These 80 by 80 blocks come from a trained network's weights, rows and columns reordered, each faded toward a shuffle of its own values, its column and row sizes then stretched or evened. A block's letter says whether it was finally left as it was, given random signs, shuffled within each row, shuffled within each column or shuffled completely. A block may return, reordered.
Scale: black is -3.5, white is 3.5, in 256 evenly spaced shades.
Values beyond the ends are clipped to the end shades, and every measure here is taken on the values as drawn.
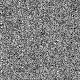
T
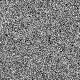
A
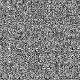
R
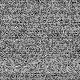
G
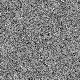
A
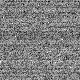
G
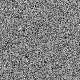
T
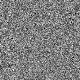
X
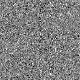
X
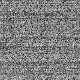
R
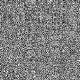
R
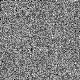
X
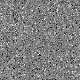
T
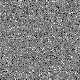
G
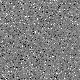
A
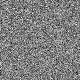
A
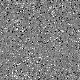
X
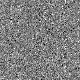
T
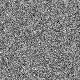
A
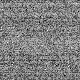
G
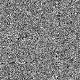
X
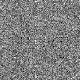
R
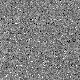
G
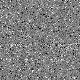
G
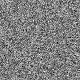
A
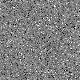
A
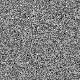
X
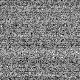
R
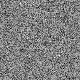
T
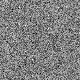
T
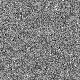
A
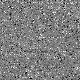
G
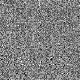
R
